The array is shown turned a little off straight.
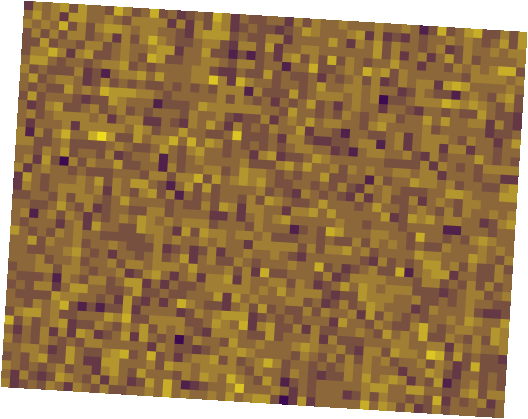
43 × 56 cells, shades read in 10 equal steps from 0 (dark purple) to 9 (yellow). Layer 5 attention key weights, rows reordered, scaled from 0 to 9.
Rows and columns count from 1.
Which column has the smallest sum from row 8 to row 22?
44
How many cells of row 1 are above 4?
19
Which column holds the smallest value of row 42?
21
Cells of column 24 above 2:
34
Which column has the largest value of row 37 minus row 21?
48
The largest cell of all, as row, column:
15, 10
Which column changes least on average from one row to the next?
52
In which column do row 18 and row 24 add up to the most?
46
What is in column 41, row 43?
7
